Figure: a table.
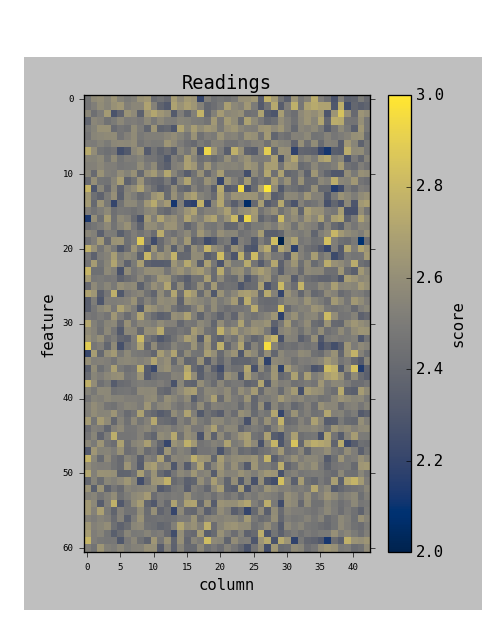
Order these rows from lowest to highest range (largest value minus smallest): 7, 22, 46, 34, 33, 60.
60, 22, 34, 46, 33, 7
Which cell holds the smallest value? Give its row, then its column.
19, 29
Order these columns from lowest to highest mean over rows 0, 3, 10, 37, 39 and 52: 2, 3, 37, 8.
37, 3, 8, 2
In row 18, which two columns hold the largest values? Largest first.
37, 11
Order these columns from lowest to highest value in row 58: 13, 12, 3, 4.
13, 4, 12, 3
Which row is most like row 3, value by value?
44
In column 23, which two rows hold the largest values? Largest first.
12, 21
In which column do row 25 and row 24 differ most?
27
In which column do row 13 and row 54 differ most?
10
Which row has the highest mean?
16
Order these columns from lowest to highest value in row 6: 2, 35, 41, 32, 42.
41, 35, 42, 2, 32
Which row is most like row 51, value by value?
25
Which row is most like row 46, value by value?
1
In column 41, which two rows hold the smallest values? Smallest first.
19, 36
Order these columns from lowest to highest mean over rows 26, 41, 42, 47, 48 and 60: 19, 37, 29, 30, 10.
29, 19, 10, 30, 37
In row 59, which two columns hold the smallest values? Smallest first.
36, 31
